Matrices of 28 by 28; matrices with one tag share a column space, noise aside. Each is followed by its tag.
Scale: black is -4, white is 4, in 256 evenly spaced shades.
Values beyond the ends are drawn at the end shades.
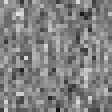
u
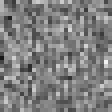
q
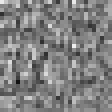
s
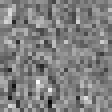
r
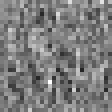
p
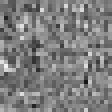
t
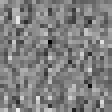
r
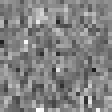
r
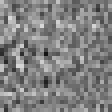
t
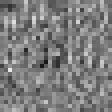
t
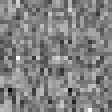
u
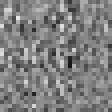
t
